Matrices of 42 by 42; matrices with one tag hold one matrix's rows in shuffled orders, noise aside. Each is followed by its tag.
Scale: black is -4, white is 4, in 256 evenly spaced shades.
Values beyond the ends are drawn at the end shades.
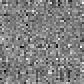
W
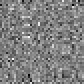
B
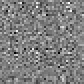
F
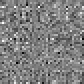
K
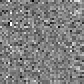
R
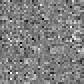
R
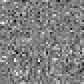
K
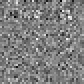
F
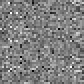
R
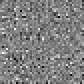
K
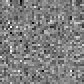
R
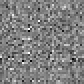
B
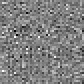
K
